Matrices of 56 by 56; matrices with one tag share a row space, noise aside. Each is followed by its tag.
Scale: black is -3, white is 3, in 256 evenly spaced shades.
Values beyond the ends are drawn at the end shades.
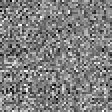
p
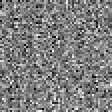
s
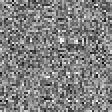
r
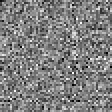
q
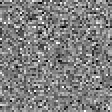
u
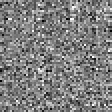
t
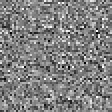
r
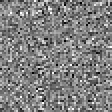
u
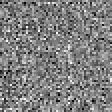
p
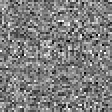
r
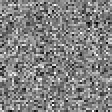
s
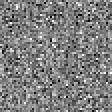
s
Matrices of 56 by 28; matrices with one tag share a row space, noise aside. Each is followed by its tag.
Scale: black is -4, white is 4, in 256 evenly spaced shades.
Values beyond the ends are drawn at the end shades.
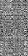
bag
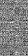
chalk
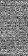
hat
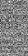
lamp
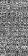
hat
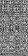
chalk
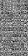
bag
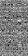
lamp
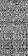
chalk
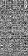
bag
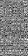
bag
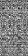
lamp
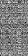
lamp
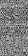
chalk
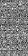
hat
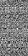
hat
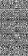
chalk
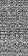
hat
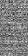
lamp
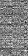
bag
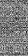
chalk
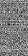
hat
